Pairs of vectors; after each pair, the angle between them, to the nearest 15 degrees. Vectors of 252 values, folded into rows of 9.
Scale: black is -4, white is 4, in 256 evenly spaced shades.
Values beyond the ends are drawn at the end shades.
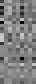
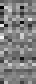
45 degrees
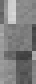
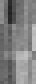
150 degrees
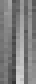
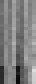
120 degrees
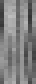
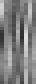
120 degrees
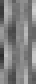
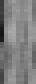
105 degrees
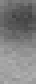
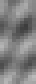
75 degrees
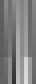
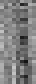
135 degrees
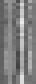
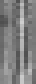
30 degrees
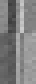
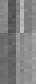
15 degrees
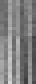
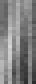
30 degrees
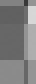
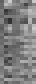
60 degrees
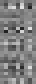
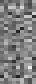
45 degrees
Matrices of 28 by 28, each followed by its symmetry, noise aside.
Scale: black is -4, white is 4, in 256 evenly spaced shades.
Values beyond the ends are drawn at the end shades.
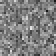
mirrored top to bottom.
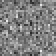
mirrored top to bottom.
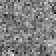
antisymmetric.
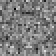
mirrored left to right.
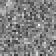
symmetric.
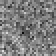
symmetric across the other diagonal.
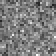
symmetric.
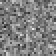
no symmetry.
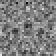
mirrored left to right.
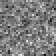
no symmetry.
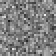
mirrored top to bottom.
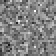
no symmetry.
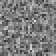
mirrored top to bottom.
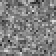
no symmetry.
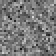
symmetric across the other diagonal.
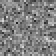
no symmetry.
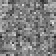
mirrored left to right.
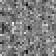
mirrored top to bottom.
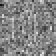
mirrored top to bottom.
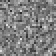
symmetric.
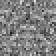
mirrored left to right.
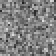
antisymmetric.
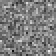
mirrored top to bottom.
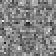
mirrored left to right.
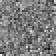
symmetric.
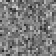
mirrored top to bottom.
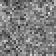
antisymmetric.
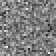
mirrored top to bottom.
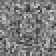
mirrored left to right.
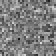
no symmetry.
